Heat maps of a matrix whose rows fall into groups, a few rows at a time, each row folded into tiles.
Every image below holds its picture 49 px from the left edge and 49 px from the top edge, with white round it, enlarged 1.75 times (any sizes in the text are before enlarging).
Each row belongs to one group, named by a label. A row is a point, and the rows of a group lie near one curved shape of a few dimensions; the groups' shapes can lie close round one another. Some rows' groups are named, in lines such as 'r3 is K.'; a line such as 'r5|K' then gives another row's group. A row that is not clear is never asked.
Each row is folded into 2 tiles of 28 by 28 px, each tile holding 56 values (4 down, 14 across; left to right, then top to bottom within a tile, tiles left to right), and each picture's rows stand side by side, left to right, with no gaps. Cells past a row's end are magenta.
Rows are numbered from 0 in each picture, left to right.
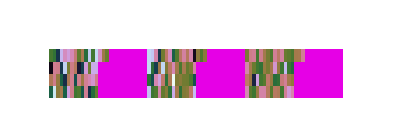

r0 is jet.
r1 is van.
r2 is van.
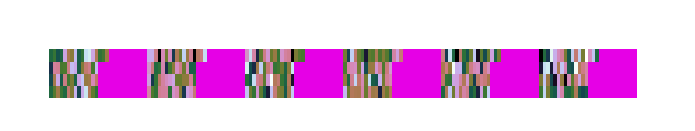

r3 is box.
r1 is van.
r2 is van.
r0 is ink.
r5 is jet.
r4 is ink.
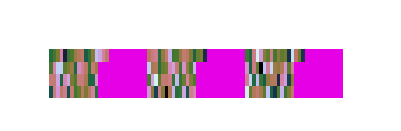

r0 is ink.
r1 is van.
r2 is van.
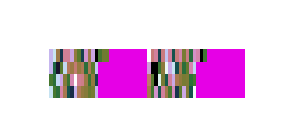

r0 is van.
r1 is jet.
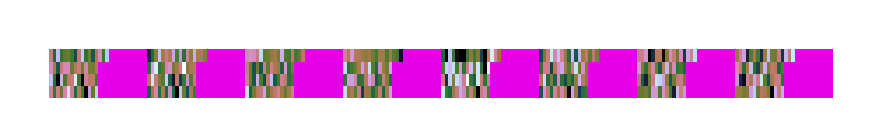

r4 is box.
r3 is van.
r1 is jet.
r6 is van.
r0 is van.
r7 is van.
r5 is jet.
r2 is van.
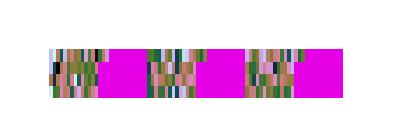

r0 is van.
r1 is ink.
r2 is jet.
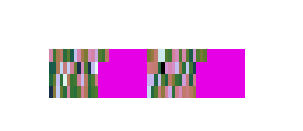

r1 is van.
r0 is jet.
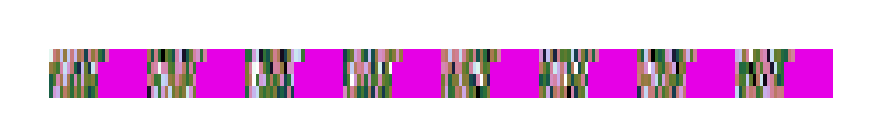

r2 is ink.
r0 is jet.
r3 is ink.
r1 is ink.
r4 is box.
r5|ink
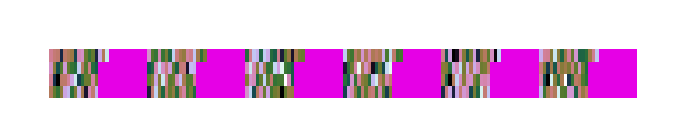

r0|van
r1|jet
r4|ink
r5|van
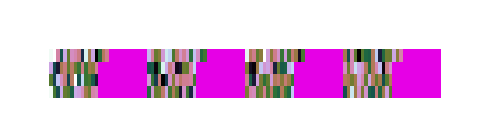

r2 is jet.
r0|van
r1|jet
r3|ink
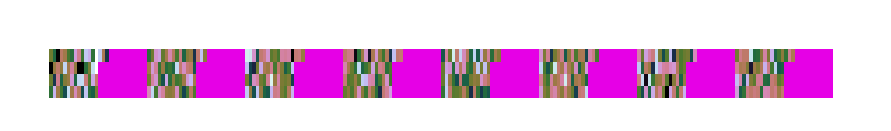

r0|jet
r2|van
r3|van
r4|jet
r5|van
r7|van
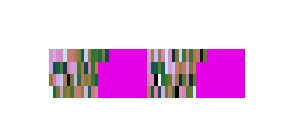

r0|van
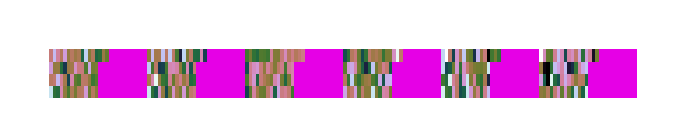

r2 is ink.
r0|van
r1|van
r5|jet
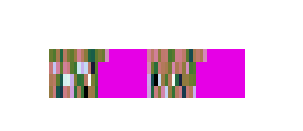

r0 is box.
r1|van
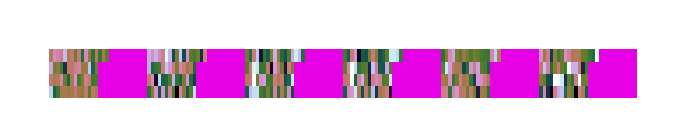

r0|van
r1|jet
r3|ink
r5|box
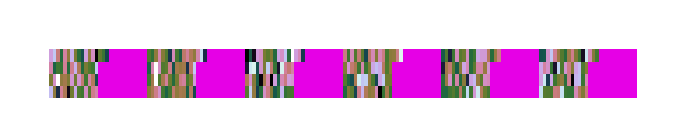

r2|jet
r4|ink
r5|van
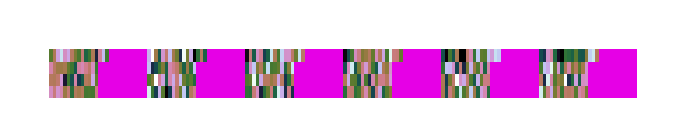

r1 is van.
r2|ink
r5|box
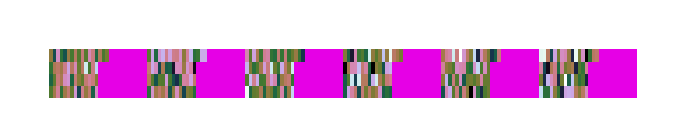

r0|ink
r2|van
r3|jet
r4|jet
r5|van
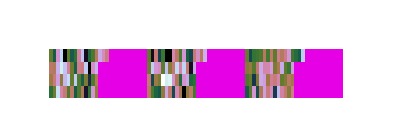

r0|ink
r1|box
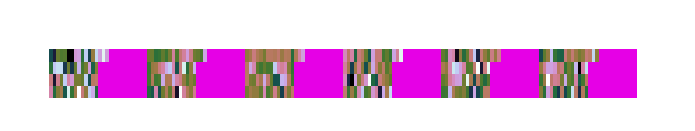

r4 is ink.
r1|ink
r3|van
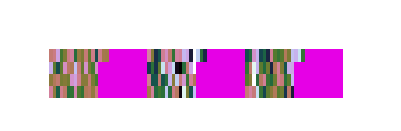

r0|van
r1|jet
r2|ink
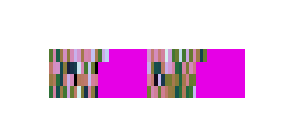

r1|jet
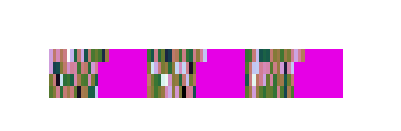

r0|jet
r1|box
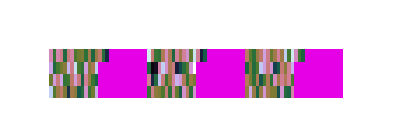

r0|van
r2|jet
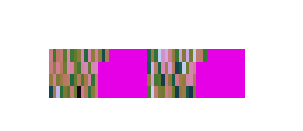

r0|jet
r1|jet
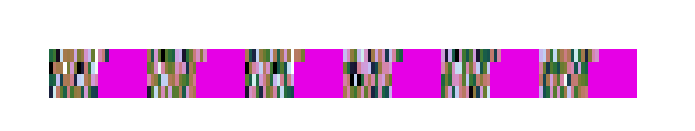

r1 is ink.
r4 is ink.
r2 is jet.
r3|jet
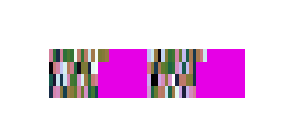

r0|jet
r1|van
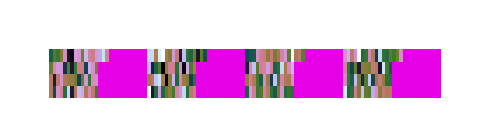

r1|van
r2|jet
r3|van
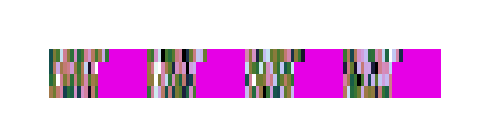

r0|ink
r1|ink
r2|van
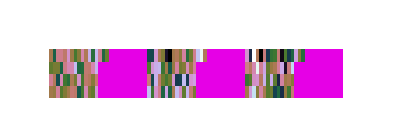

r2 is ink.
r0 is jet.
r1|box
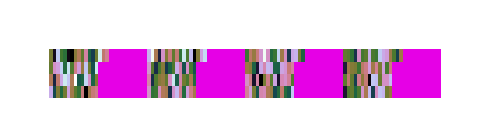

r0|box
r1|van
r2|jet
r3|ink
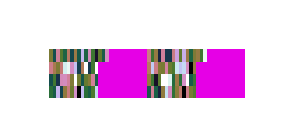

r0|ink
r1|box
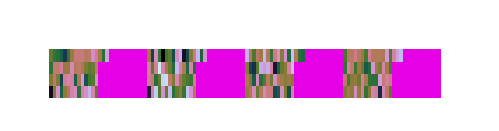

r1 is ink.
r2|jet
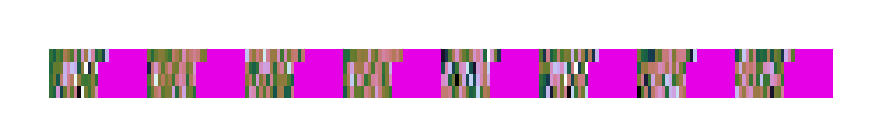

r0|ink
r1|ink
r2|jet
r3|ink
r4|jet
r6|ink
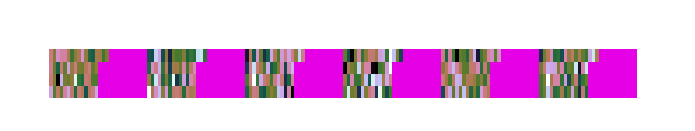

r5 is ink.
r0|van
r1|box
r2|ink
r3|jet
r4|ink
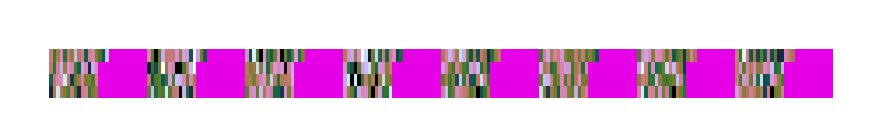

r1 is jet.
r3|jet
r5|van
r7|box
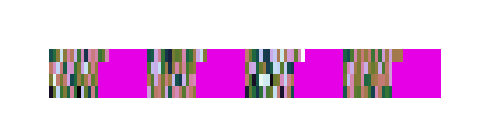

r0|jet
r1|box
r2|box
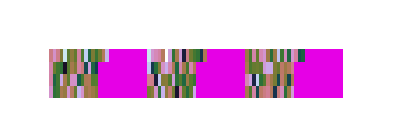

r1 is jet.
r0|van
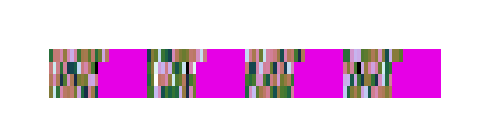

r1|ink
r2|jet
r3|van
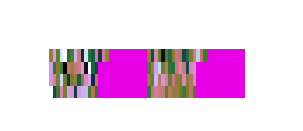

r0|van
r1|ink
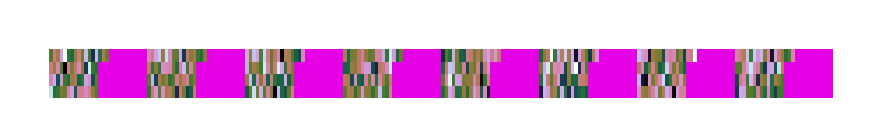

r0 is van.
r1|jet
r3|jet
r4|ink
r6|van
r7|jet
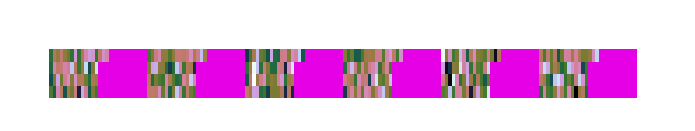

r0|ink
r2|ink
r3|ink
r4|jet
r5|box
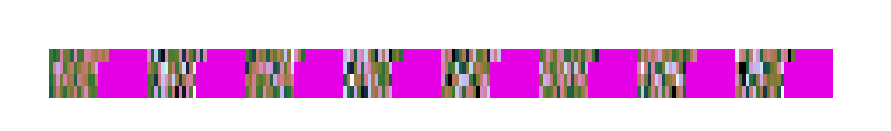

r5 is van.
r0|ink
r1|ink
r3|van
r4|van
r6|box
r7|jet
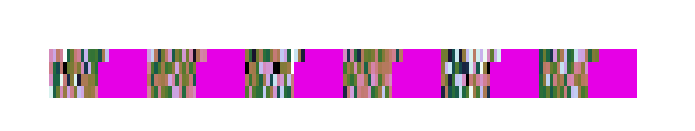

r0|van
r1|van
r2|jet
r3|ink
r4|box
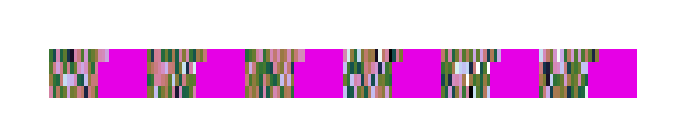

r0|box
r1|ink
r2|box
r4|ink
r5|jet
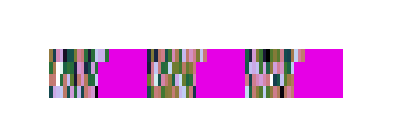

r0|ink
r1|ink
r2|box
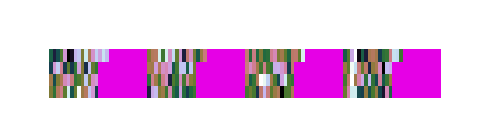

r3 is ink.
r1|jet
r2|box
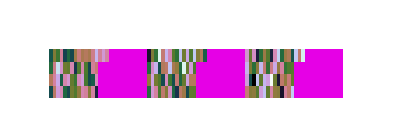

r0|ink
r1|jet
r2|van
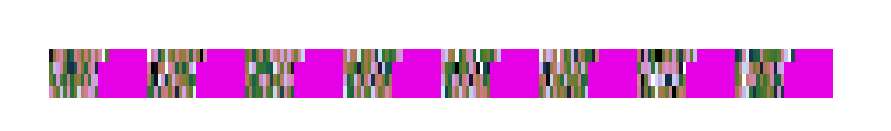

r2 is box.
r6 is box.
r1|jet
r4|van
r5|jet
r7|ink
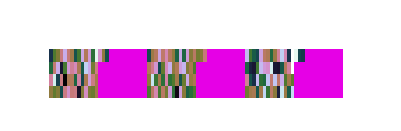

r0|jet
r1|jet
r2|jet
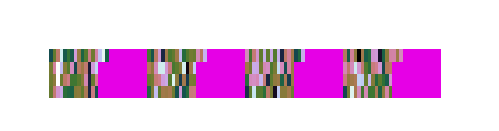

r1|ink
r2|jet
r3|ink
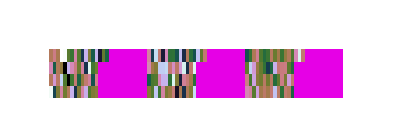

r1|ink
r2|box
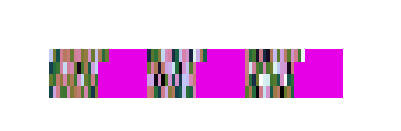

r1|jet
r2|box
